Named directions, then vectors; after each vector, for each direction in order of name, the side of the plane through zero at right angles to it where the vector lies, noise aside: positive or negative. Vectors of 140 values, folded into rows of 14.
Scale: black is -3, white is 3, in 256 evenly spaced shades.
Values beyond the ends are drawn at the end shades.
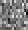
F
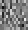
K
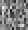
negative, negative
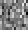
positive, positive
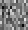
positive, positive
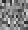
negative, positive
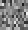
negative, positive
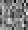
negative, negative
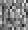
positive, positive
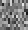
positive, negative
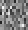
negative, negative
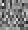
negative, positive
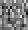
positive, positive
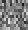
negative, positive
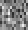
negative, negative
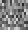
negative, positive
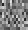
positive, negative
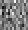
positive, positive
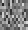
positive, negative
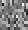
positive, negative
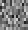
negative, positive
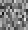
positive, positive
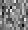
positive, positive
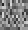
positive, negative
